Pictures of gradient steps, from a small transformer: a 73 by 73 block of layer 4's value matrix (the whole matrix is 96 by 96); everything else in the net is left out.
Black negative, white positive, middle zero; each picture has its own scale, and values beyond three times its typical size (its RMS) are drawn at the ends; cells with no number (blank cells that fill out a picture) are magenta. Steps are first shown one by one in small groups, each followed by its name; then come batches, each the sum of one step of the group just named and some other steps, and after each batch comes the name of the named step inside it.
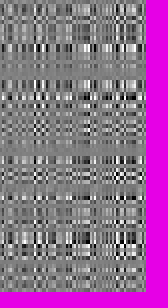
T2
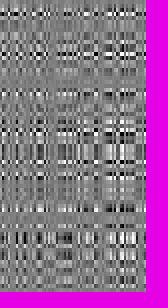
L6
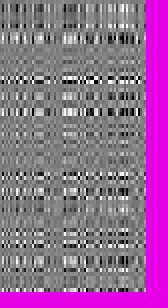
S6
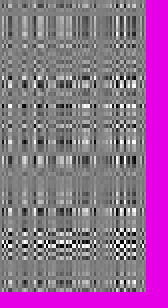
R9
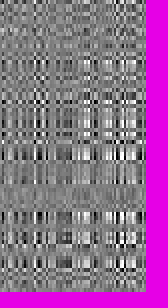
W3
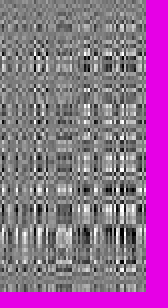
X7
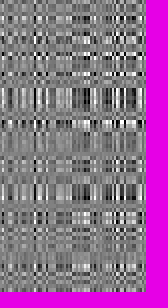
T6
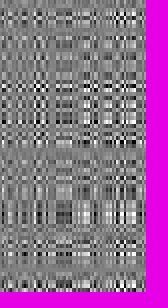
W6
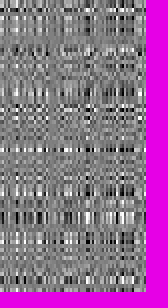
T6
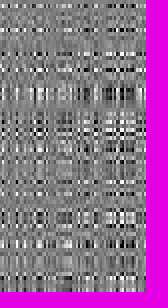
T6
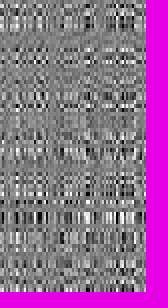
W3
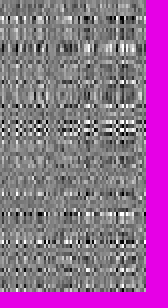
T2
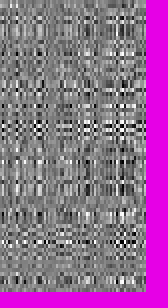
R9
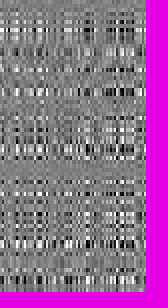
W3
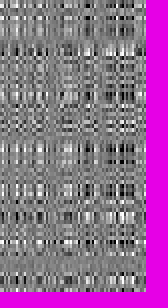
T6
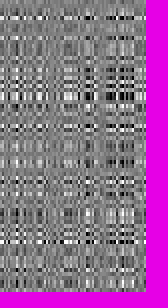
S6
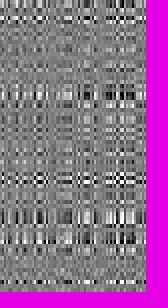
T2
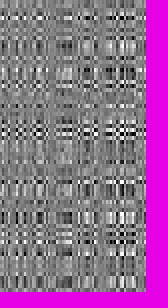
W6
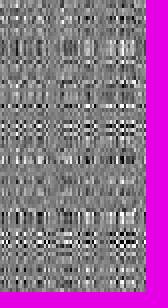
R9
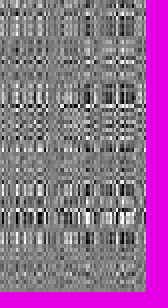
T6
